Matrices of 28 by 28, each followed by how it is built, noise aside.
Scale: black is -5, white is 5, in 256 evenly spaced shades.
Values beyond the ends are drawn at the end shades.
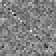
diagonal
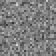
repeating rows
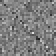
diagonal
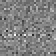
uneven rows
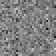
uneven columns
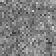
smooth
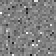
sparse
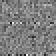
uneven rows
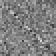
diagonal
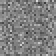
repeating rows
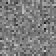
uneven columns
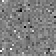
sparse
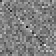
diagonal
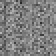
repeating rows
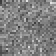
smooth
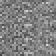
repeating rows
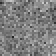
smooth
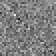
diagonal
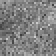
smooth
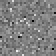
sparse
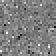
sparse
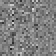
uneven columns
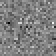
uneven rows
